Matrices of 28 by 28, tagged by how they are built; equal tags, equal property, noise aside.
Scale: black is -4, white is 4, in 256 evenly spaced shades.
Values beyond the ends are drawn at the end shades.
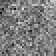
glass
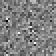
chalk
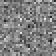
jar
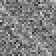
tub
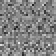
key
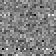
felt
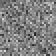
tub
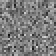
jar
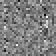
chalk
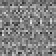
key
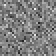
tub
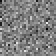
chalk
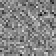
tub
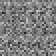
key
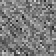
tub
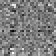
jar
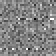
felt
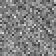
tub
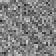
tub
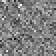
tub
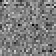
felt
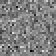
felt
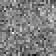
glass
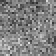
glass
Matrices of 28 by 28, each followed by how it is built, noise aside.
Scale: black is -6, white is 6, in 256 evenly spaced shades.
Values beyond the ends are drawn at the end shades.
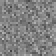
repeating rows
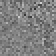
upper triangular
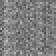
repeating rows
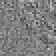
upper triangular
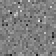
sparse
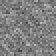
Toeplitz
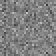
repeating rows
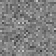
repeating rows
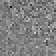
upper triangular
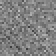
Toeplitz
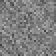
Toeplitz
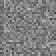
repeating rows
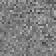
upper triangular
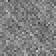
Toeplitz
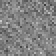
Toeplitz
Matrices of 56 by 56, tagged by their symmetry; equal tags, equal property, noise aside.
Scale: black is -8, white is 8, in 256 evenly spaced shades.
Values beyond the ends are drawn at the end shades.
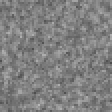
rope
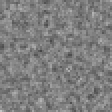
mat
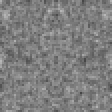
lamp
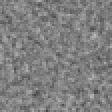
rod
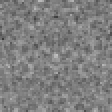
lamp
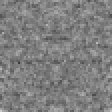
lamp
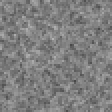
mat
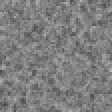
mat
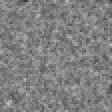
rope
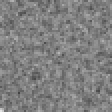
rope
